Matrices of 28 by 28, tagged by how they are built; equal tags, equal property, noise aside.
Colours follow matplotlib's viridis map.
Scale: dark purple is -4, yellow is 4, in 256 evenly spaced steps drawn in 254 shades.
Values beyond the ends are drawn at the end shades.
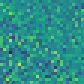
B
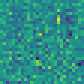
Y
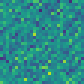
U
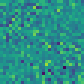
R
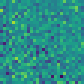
B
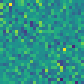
R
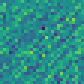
U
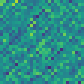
U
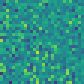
B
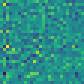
Y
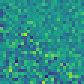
B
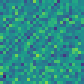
U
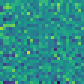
Y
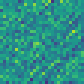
U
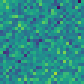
U
